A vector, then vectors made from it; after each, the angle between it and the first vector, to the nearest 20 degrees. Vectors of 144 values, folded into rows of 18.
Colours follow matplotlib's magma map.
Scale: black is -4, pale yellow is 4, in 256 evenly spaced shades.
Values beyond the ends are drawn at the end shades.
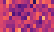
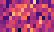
160 degrees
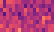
60 degrees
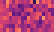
20 degrees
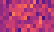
160 degrees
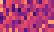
80 degrees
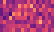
140 degrees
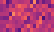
160 degrees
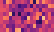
20 degrees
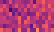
60 degrees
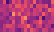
140 degrees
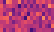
40 degrees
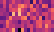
140 degrees
